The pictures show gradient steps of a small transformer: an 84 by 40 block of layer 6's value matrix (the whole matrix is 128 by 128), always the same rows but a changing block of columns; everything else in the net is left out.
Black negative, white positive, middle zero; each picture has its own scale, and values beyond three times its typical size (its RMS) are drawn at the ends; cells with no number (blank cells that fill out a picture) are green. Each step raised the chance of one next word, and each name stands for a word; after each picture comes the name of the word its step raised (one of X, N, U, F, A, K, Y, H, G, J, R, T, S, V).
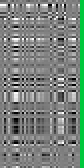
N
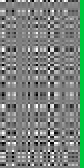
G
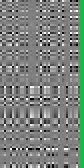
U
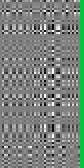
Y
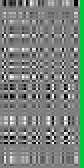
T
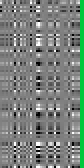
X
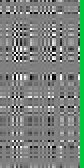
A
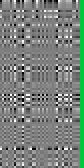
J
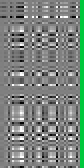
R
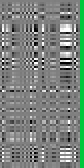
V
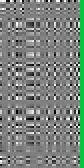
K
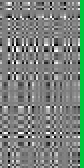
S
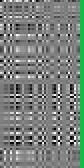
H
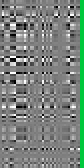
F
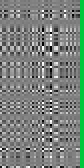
V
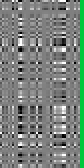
S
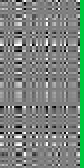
S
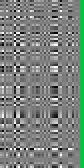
U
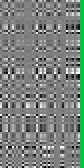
Y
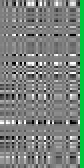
T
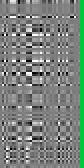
R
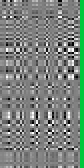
U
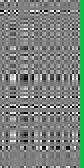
A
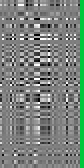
N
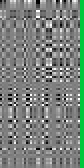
J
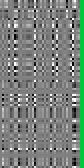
J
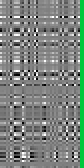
R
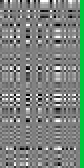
J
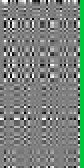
K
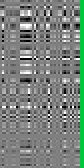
F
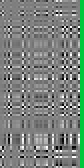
A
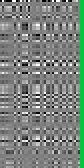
H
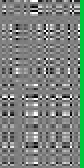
Y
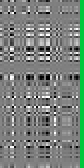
A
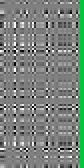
X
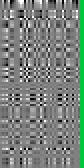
J
